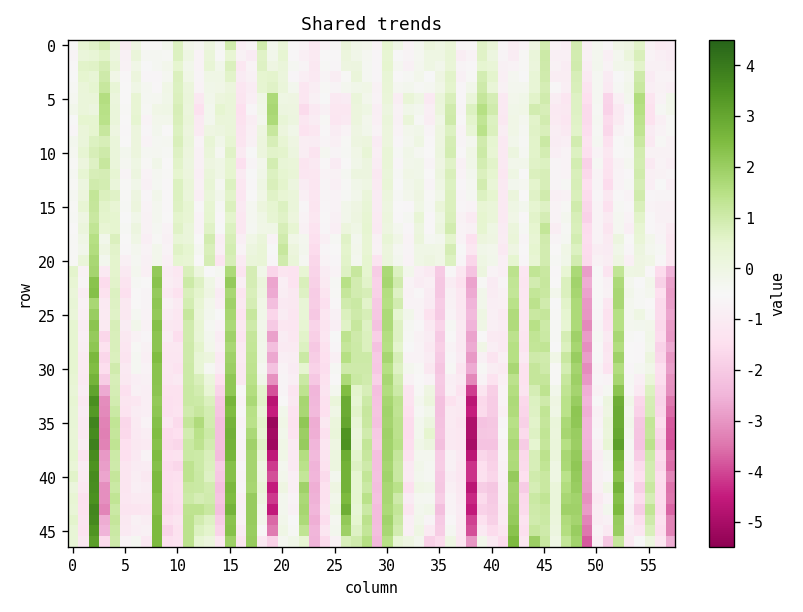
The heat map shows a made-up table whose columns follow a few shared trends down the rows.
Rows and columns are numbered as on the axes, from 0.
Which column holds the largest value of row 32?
2
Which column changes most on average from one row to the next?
19
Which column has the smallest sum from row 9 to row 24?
49
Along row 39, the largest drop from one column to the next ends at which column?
3
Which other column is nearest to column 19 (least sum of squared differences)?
38
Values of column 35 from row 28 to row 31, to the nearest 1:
-2 -2 -2 -2
